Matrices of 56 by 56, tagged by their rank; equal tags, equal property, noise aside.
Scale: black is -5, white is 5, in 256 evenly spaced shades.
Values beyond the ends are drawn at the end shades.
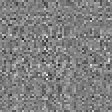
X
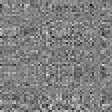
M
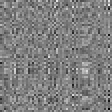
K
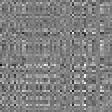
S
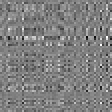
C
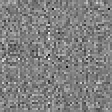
X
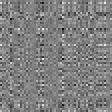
S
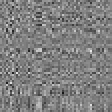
K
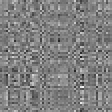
S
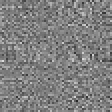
X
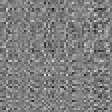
K
